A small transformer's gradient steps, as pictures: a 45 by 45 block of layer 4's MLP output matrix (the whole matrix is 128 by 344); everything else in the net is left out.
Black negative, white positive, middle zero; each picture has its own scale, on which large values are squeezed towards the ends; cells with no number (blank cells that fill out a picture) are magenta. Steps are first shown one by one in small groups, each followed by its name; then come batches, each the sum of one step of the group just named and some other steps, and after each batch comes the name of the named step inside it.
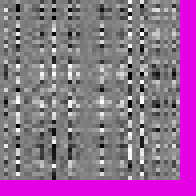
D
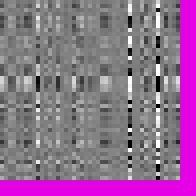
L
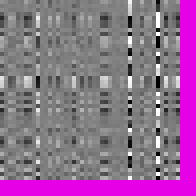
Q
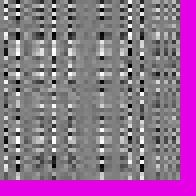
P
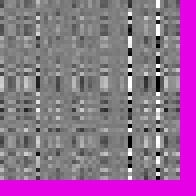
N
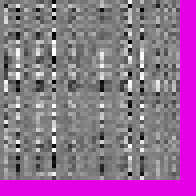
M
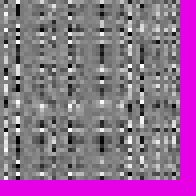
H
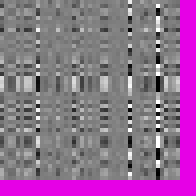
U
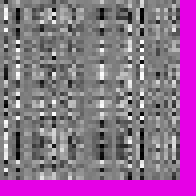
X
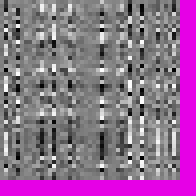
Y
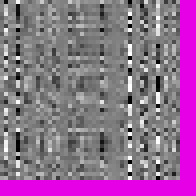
H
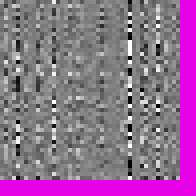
P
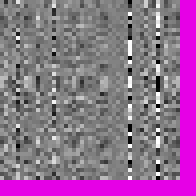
Q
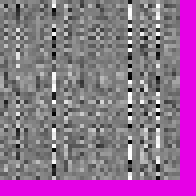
D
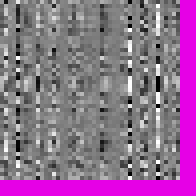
L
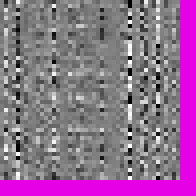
P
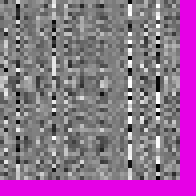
H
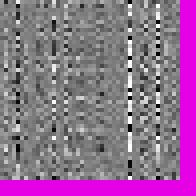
H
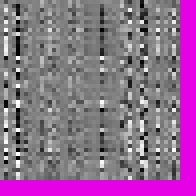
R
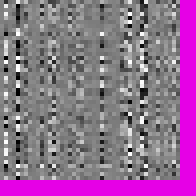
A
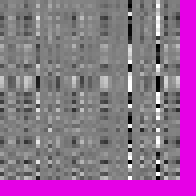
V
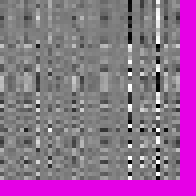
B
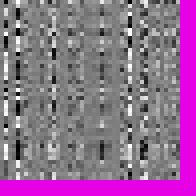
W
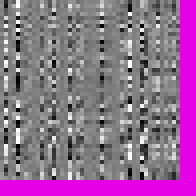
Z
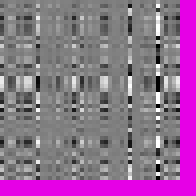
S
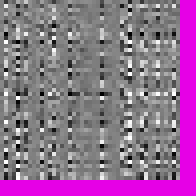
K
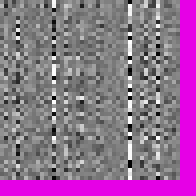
Z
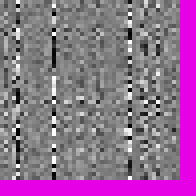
A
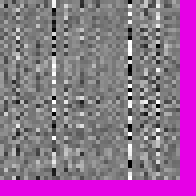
B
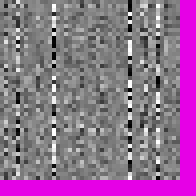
V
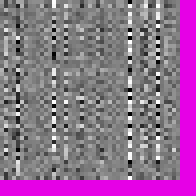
R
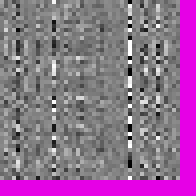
R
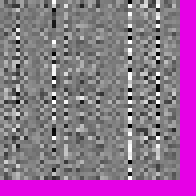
K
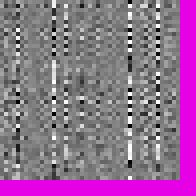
K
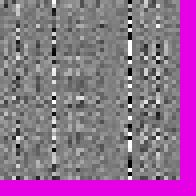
Z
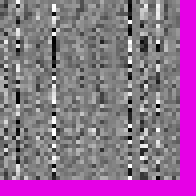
B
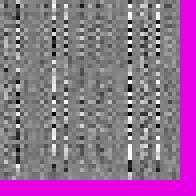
A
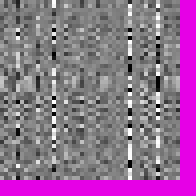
S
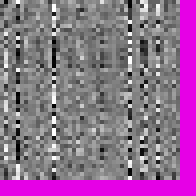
W
